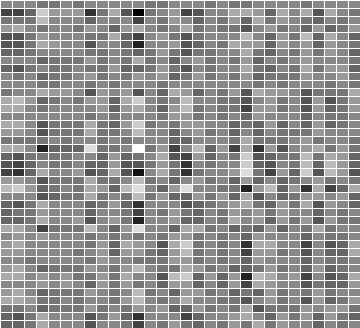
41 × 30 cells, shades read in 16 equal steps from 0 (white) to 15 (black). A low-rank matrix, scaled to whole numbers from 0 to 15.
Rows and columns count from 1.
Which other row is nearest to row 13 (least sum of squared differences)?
38
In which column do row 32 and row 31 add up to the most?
21
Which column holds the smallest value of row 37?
12
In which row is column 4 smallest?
2
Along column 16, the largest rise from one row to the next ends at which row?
25
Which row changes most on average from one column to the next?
19
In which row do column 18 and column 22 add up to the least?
35
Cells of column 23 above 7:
17
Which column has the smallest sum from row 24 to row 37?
16
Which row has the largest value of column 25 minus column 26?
22
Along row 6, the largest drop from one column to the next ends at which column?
13
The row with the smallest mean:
24
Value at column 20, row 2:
5
